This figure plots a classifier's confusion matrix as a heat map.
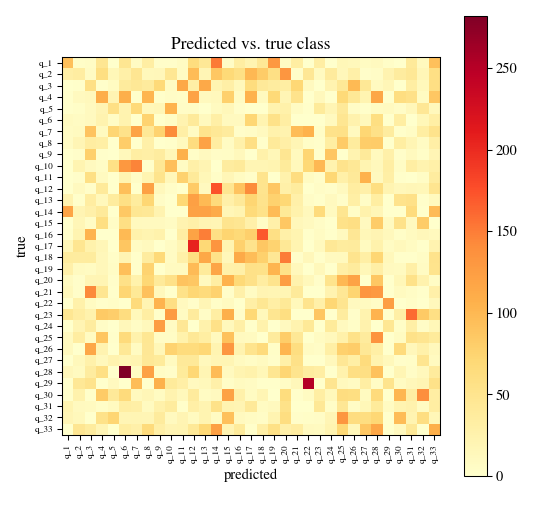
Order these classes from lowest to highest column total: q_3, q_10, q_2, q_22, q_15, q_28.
q_2, q_22, q_10, q_3, q_15, q_28
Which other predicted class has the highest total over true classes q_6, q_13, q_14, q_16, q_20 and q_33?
q_12
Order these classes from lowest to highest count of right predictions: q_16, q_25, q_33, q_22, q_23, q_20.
q_25, q_22, q_16, q_23, q_33, q_20
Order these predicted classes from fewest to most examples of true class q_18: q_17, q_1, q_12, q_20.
q_1, q_12, q_17, q_20
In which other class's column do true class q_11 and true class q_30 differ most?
q_32
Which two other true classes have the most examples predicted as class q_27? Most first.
q_21, q_11
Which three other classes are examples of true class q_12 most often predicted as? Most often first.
q_14, q_17, q_8
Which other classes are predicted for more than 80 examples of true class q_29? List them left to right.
q_7, q_9, q_22
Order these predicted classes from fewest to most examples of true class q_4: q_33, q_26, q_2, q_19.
q_2, q_26, q_19, q_33
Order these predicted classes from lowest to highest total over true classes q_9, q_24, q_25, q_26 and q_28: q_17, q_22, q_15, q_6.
q_17, q_22, q_15, q_6
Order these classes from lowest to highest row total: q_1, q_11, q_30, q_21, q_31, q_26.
q_31, q_11, q_1, q_30, q_21, q_26
